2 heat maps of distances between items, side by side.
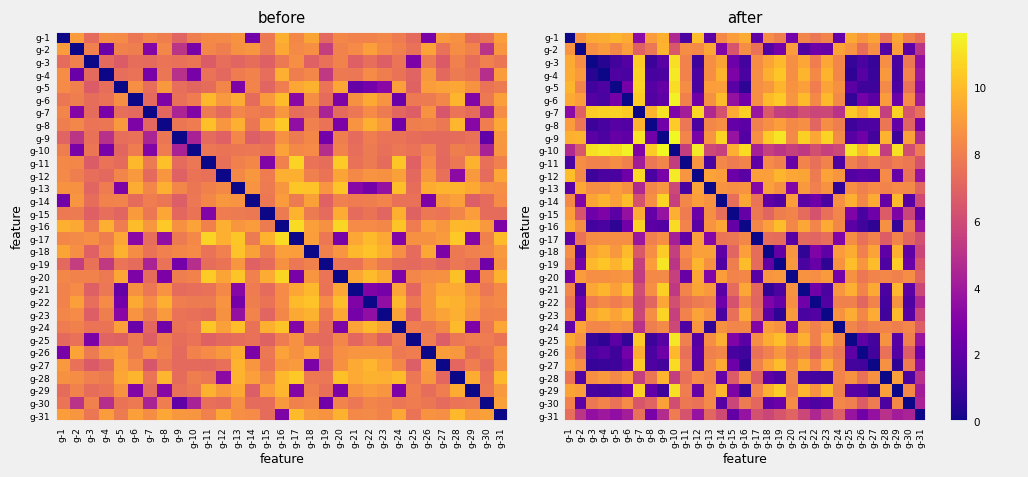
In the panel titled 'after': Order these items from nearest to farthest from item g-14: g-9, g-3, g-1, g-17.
g-17, g-1, g-3, g-9
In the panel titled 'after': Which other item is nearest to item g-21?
g-18
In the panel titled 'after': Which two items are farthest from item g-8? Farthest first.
g-10, g-7
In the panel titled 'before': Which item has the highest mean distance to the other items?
g-16
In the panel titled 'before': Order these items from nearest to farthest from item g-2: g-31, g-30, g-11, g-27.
g-30, g-27, g-11, g-31
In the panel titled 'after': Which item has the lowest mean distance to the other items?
g-31
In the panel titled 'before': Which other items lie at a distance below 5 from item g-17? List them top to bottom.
g-6, g-8, g-20, g-24, g-29
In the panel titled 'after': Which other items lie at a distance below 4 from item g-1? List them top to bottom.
g-7, g-11, g-13, g-17, g-20, g-24
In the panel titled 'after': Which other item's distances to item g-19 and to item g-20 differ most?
g-23
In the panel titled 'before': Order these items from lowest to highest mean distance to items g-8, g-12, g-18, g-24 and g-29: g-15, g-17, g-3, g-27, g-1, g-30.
g-17, g-27, g-3, g-30, g-1, g-15
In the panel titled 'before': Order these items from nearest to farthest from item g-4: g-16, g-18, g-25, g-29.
g-25, g-29, g-18, g-16
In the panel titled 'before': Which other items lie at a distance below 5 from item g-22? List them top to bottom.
g-5, g-13, g-21, g-23
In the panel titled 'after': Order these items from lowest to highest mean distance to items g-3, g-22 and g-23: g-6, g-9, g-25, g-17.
g-25, g-6, g-9, g-17
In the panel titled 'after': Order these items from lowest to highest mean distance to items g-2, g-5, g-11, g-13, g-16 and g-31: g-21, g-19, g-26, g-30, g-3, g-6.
g-26, g-3, g-6, g-30, g-21, g-19
